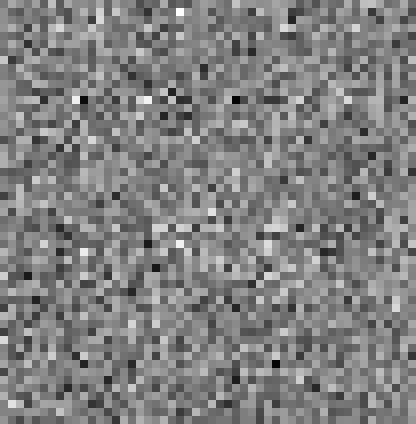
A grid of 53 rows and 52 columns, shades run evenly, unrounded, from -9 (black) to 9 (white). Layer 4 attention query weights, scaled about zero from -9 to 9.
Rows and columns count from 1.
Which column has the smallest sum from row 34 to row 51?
29
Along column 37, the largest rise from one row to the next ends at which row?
4
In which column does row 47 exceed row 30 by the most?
33
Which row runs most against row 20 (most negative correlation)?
13
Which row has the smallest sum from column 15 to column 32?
36
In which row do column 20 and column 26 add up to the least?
49
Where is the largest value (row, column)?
2, 23
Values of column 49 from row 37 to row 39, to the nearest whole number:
1 -3 0
